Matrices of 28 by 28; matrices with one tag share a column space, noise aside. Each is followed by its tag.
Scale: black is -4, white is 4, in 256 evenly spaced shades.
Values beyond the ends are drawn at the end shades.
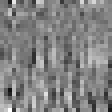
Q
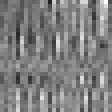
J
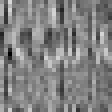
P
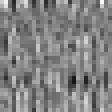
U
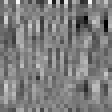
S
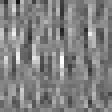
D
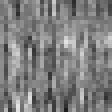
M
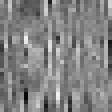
M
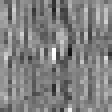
P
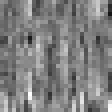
M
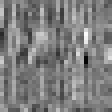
P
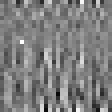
Q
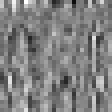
U
